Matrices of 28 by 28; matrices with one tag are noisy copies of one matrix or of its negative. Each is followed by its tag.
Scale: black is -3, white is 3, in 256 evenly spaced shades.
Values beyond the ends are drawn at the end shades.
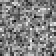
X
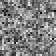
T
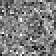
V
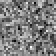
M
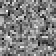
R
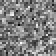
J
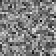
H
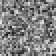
V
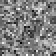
R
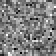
V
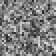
R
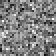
H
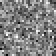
T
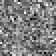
V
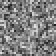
R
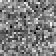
H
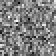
X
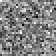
H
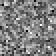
R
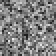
M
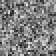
J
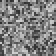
V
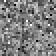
M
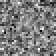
X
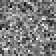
H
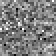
H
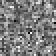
T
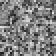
X
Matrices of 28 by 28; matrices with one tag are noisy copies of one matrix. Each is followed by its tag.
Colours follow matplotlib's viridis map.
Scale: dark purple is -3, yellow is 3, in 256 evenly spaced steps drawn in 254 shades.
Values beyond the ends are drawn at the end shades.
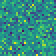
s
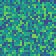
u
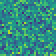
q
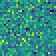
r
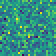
q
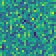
q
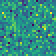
u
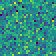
q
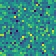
s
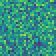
q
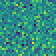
s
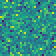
u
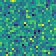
r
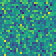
q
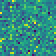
r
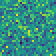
q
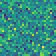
r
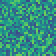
s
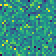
s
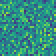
s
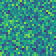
q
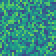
q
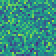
q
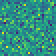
s
